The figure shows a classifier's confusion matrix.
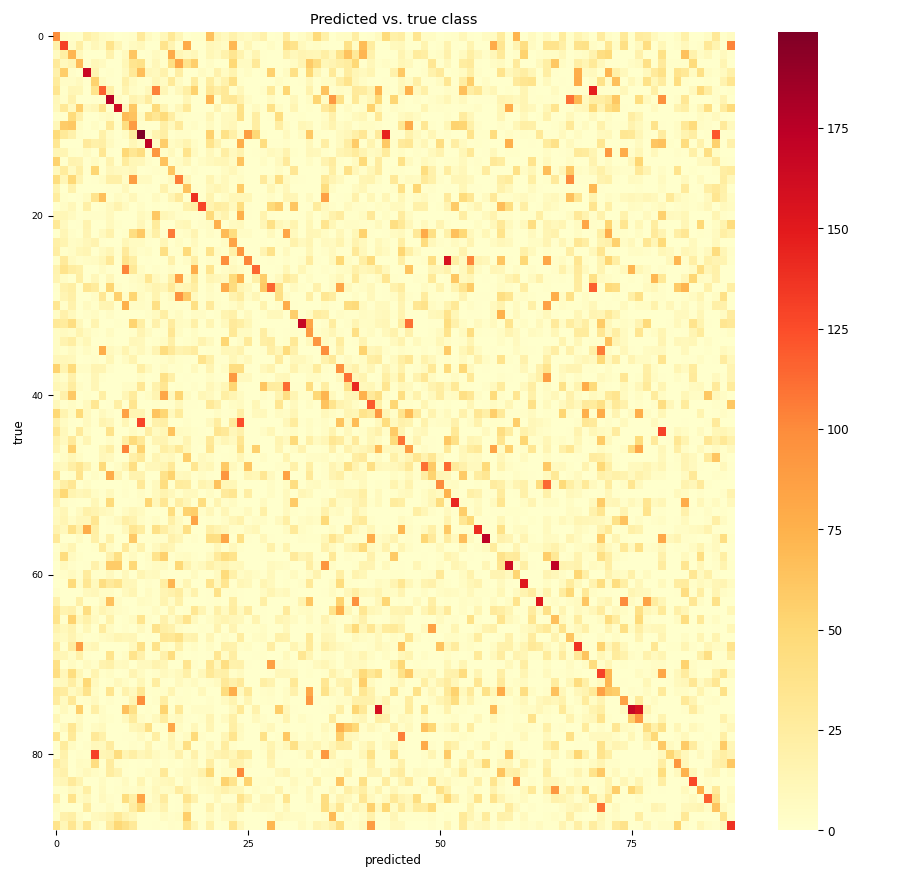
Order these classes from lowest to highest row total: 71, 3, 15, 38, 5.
38, 15, 5, 71, 3
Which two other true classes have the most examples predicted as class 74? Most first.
63, 13
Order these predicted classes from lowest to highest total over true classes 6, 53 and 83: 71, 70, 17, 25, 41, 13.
41, 71, 25, 17, 13, 70
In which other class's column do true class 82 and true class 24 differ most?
58
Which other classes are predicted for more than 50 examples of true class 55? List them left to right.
4, 45, 51
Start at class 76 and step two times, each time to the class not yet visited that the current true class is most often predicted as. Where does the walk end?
42
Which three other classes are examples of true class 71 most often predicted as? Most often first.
79, 72, 46
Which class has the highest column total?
71
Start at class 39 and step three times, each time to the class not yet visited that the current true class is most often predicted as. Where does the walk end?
37
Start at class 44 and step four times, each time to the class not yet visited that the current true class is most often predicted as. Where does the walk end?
1
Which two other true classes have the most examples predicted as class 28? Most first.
70, 88
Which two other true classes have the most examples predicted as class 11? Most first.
43, 74
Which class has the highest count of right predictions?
11
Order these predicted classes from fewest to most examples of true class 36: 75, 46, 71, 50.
50, 75, 46, 71
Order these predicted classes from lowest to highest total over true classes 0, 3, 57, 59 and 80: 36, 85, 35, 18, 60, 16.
85, 36, 18, 60, 16, 35
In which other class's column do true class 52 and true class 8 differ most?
59
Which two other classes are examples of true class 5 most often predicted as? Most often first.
68, 73
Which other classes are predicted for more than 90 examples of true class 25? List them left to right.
22, 51, 54
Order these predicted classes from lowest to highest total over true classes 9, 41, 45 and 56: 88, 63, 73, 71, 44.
63, 73, 88, 44, 71
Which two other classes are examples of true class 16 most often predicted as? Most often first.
67, 10
